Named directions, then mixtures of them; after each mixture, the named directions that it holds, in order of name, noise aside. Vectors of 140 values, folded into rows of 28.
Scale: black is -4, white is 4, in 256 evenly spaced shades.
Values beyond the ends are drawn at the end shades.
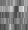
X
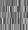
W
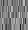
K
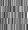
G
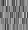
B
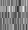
W, X.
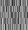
B, W.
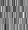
B, G.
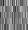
B, G, X.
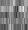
X.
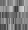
X.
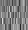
K, W.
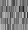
B, G, X.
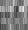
X.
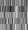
G, X.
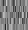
B.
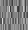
W.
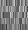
B, K, X.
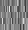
W.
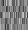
B.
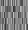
B, G.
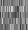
K, W, X.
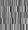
G, W.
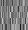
G, K, W.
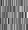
G.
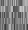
B, G, X.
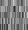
G, W, X.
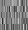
W.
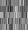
B, G, X.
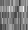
W, X.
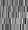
K.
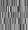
K, W.
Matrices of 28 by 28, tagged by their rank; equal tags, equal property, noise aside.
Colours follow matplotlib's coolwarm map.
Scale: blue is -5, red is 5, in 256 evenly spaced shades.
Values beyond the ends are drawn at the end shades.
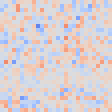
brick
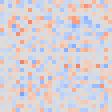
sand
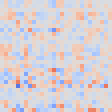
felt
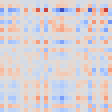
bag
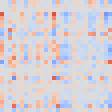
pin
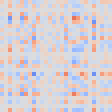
bag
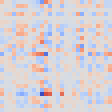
pin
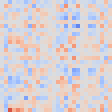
felt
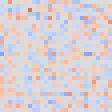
sand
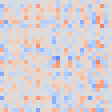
felt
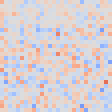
brick
